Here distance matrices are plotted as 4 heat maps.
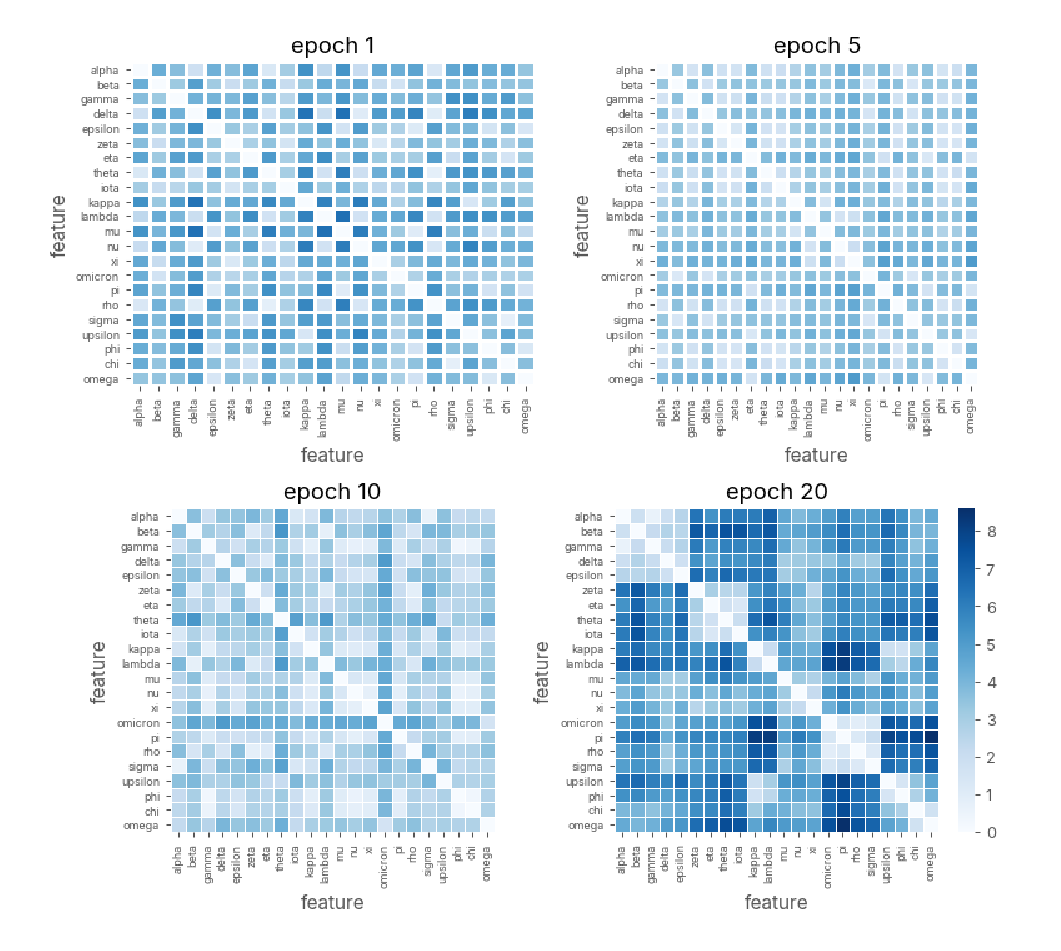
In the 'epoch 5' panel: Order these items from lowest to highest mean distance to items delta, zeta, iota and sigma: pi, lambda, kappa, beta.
beta, kappa, lambda, pi
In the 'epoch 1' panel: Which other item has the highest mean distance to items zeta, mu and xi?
delta
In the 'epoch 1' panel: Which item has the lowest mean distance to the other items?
iota
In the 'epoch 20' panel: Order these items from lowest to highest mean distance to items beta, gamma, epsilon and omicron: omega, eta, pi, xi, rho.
rho, xi, pi, omega, eta
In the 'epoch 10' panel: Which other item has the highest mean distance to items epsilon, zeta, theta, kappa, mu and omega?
omicron
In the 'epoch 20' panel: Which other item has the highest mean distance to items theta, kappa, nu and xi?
pi
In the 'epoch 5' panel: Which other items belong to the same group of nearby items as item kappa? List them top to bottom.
mu
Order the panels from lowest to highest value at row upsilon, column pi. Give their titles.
epoch 5, epoch 10, epoch 1, epoch 20
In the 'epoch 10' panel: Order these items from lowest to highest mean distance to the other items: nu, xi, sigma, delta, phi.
phi, nu, xi, delta, sigma
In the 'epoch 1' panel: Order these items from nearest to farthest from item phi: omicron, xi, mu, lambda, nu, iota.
mu, omicron, iota, xi, nu, lambda
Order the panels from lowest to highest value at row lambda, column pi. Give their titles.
epoch 10, epoch 5, epoch 1, epoch 20
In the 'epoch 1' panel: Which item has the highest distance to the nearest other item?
gamma
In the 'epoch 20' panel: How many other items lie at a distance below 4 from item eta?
5
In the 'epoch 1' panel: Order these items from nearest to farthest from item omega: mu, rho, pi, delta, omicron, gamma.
pi, mu, omicron, gamma, rho, delta
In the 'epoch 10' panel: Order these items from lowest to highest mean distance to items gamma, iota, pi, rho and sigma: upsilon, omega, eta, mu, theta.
mu, eta, omega, upsilon, theta
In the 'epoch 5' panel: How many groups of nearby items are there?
5
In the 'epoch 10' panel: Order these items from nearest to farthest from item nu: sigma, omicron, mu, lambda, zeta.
mu, sigma, zeta, lambda, omicron
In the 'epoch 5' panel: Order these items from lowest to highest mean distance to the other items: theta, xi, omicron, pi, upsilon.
theta, omicron, upsilon, pi, xi
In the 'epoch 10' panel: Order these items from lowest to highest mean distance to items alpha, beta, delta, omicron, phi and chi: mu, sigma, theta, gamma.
gamma, mu, sigma, theta
